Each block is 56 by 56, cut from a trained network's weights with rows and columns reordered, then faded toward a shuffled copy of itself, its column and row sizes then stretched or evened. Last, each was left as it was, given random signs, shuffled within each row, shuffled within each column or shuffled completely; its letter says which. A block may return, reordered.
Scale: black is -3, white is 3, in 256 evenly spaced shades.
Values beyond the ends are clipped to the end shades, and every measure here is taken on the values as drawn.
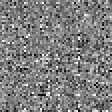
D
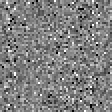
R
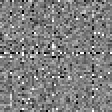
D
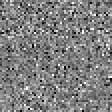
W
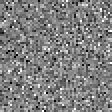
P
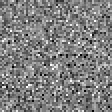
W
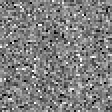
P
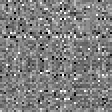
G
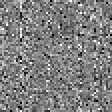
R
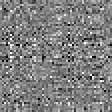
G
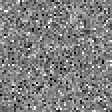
P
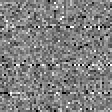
W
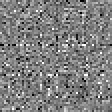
G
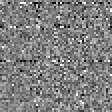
D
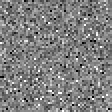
P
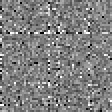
D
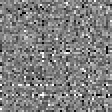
G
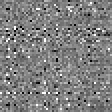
G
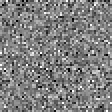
W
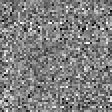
D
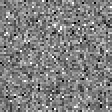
P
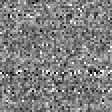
W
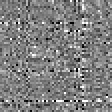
G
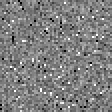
P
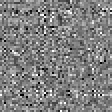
G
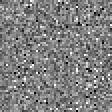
R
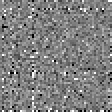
D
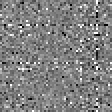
D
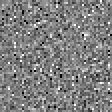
R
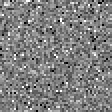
P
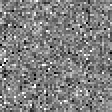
R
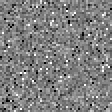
P
